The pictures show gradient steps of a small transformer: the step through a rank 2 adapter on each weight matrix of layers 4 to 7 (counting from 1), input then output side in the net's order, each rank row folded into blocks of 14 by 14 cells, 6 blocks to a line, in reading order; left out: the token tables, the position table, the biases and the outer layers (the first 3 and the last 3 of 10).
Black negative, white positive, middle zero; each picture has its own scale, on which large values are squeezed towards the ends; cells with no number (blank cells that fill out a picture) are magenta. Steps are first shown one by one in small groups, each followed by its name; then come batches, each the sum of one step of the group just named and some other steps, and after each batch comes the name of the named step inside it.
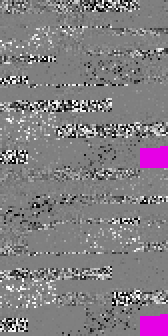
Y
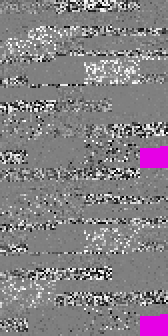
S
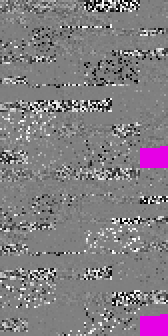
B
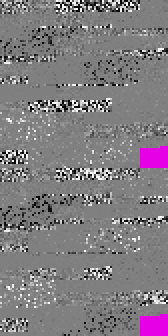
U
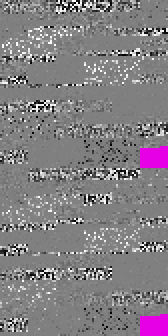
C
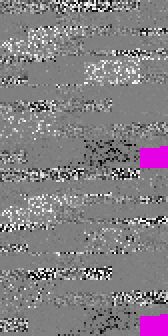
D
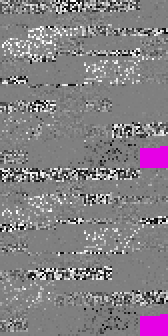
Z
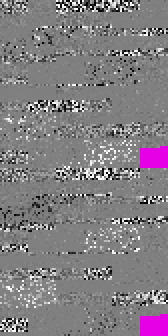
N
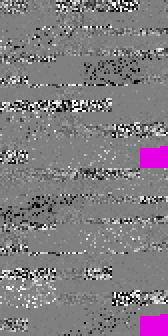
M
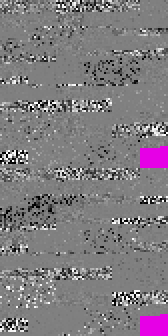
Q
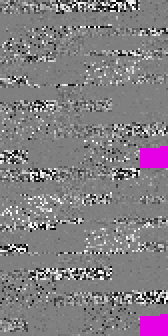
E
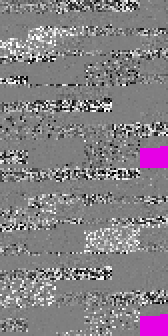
Z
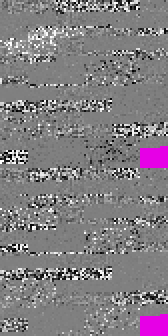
D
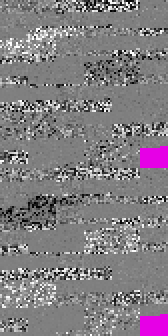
B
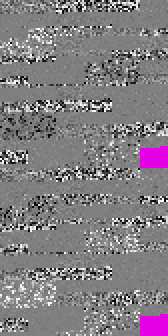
Q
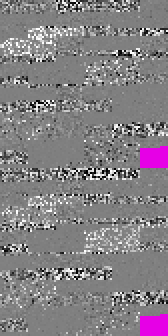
Z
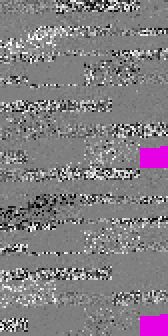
N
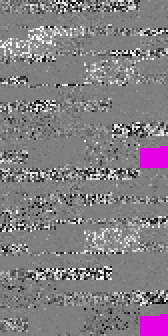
Z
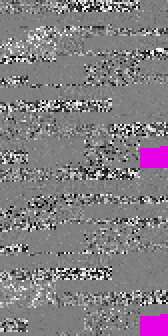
S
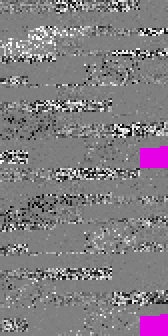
C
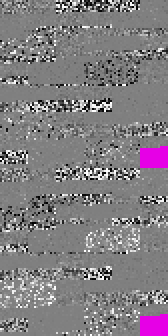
U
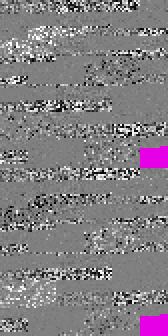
N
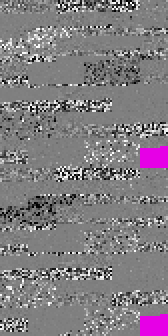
M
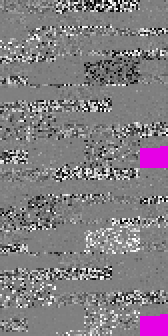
B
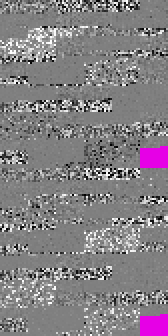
C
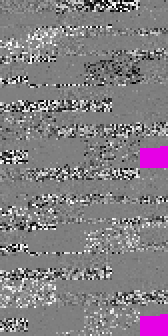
Y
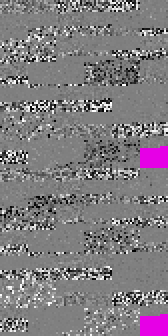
Q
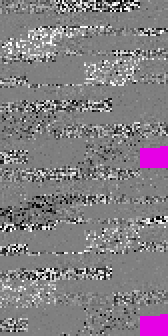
C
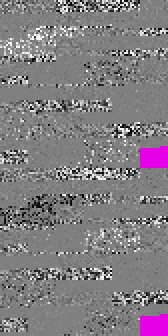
U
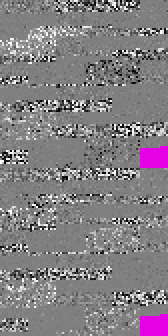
Y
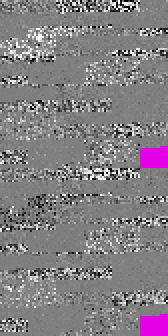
N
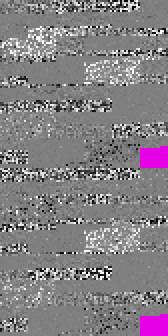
Z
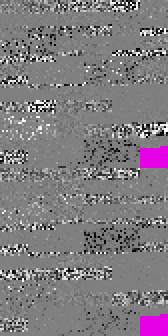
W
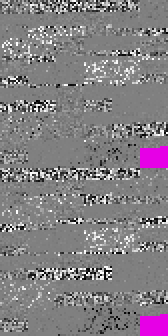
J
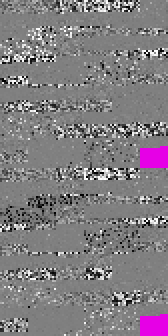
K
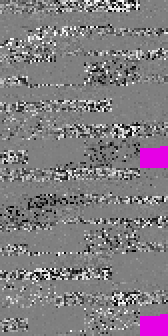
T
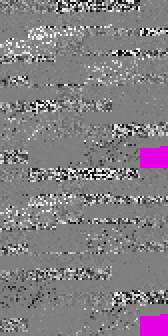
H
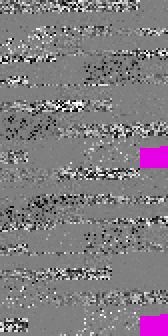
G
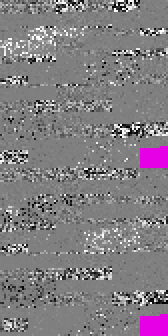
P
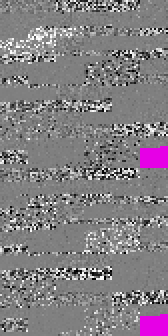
H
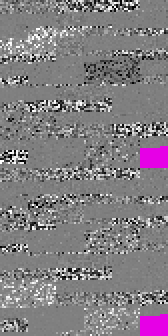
G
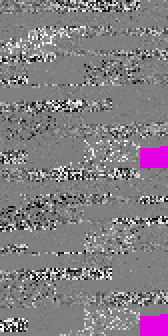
G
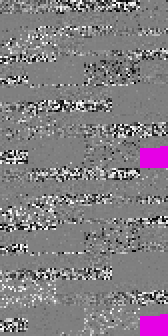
G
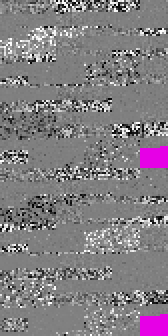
P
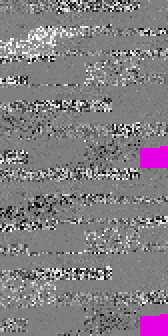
J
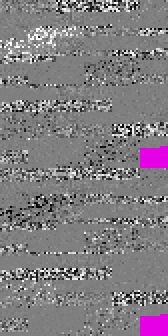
H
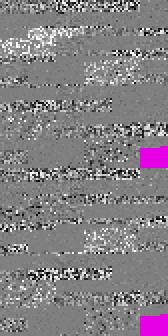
J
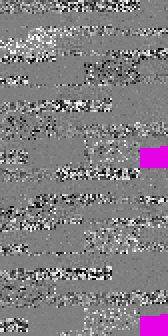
G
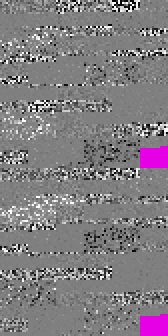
W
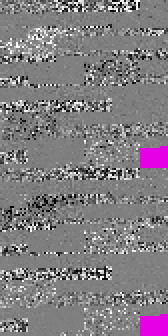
G
